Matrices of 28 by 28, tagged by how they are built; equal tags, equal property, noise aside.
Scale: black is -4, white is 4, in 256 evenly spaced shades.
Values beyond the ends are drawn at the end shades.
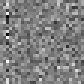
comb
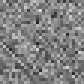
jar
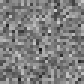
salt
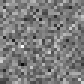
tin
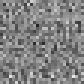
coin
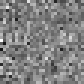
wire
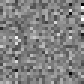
comb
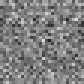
coin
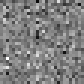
comb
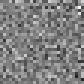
wire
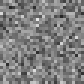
salt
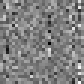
comb
